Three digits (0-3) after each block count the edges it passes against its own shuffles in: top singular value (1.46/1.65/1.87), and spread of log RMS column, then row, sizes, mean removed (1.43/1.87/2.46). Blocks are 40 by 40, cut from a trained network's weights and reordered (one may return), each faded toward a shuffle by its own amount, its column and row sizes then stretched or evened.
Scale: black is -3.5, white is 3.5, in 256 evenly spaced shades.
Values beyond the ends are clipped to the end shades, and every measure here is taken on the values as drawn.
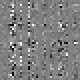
1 3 1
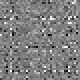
2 2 3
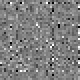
1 2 1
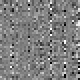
2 3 0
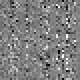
0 3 0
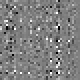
2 3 1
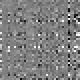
3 3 2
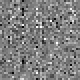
0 1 1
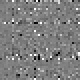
0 2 2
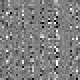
2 3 1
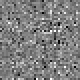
1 2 2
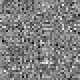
1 0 0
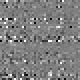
2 1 3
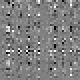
2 3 2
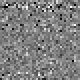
0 1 2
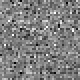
0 0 2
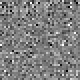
0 0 2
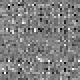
3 1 2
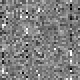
1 2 0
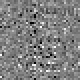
2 2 1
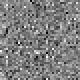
1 0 0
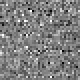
0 0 2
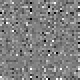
0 2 2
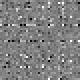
1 2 2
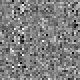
0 2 0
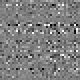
2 1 3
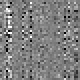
3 3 1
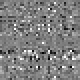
3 1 3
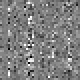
1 3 0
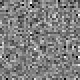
0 0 1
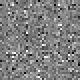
0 2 1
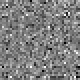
1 1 1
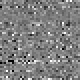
0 0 3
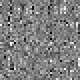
2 1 1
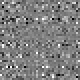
2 2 3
